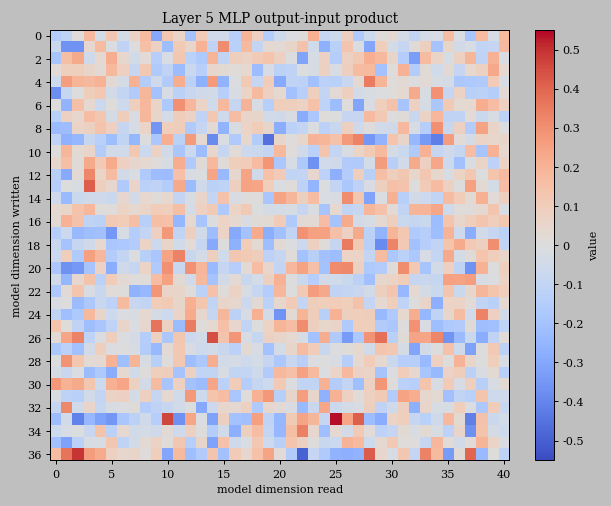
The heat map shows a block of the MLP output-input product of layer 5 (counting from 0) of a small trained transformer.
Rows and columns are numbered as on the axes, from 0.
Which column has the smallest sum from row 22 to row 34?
37
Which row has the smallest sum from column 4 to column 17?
33
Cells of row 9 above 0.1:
9
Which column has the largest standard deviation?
1
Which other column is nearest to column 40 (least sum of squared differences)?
17
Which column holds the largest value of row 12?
3
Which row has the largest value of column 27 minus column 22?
2
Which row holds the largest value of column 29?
26
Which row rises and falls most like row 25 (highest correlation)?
29
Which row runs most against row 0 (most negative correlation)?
25
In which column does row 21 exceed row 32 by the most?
13
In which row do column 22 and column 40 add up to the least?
36
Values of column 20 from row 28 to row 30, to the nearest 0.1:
-0.2 0.2 0.1
